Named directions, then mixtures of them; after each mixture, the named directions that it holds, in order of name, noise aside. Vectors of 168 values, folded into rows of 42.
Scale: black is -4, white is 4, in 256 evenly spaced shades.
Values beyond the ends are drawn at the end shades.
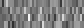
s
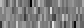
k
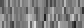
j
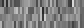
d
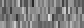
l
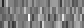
s.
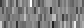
k.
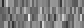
s.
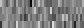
k.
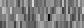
j, l.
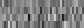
k, s.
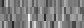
j, s.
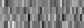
s.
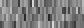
k, l.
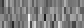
j, s.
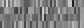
d.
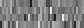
k, s.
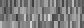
d, l.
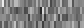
d, s.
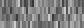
l.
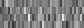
s.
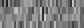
d.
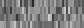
l.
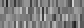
d, k.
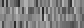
d, l.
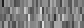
d, s.
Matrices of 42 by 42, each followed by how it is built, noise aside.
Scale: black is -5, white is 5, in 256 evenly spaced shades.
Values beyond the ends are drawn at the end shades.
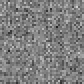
blocks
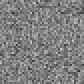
noise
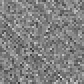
Toeplitz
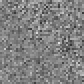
upper triangular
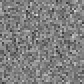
noise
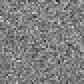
noise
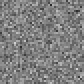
noise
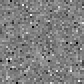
sparse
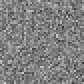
noise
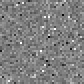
sparse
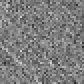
Toeplitz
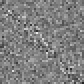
banded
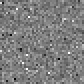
sparse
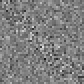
banded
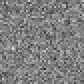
noise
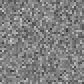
noise
